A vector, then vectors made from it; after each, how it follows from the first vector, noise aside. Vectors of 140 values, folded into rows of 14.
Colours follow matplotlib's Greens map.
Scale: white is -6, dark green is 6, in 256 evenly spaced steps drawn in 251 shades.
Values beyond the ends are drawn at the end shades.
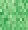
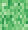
wrapped around, negated.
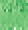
reversed, partly zeroed.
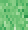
reversed, partly zeroed.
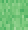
reversed, shrunk.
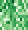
negated, scaled up.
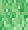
reversed.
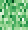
negated, scaled up.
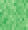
shrunk.
